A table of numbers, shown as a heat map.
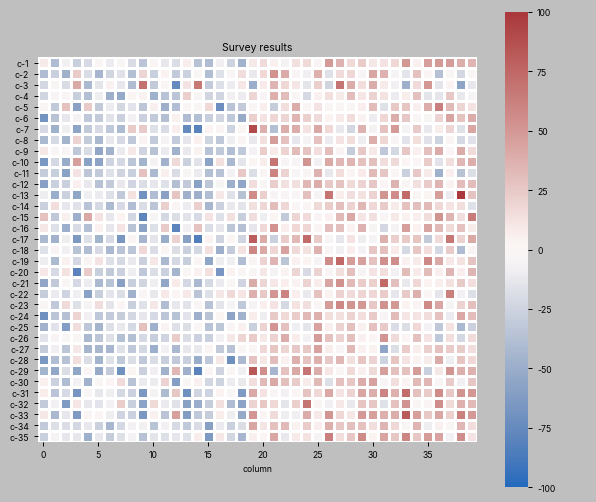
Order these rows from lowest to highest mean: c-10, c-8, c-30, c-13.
c-8, c-10, c-13, c-30
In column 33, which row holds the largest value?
c-33
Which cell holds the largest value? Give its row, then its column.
c-13, 38
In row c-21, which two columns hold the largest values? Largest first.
31, 27
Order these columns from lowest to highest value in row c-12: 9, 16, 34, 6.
6, 9, 16, 34
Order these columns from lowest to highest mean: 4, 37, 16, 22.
4, 16, 22, 37
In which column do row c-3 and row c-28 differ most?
14
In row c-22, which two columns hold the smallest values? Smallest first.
4, 8
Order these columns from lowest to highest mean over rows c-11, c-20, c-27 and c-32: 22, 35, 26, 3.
3, 26, 22, 35
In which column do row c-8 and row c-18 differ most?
19
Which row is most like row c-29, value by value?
c-17
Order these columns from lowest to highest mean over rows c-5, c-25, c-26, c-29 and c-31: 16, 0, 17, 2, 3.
3, 16, 0, 2, 17
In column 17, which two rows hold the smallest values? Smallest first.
c-28, c-24
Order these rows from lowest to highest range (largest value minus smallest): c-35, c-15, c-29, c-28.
c-28, c-35, c-15, c-29
